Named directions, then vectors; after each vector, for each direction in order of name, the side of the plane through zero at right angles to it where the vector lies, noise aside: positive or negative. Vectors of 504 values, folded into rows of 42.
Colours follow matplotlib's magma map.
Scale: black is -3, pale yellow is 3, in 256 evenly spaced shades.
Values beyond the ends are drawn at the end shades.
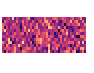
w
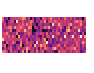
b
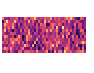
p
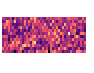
negative, positive, negative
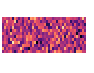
negative, positive, negative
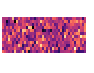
positive, negative, positive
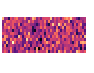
positive, positive, negative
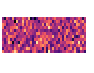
positive, negative, positive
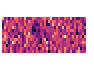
positive, positive, negative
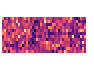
positive, positive, positive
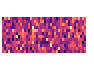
negative, negative, negative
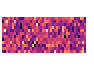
negative, positive, positive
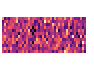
positive, positive, positive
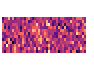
negative, negative, positive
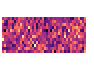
positive, negative, negative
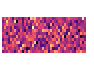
negative, positive, negative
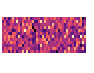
positive, positive, positive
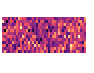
positive, negative, negative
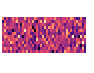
positive, positive, positive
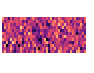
positive, positive, negative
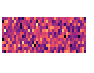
negative, positive, positive
